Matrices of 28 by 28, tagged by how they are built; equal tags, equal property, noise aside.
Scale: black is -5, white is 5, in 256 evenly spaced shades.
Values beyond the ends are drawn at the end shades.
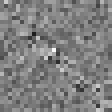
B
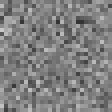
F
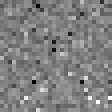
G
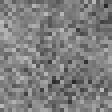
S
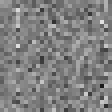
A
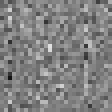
A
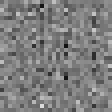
A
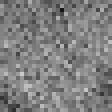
S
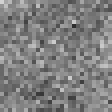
S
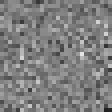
A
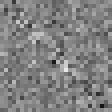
B
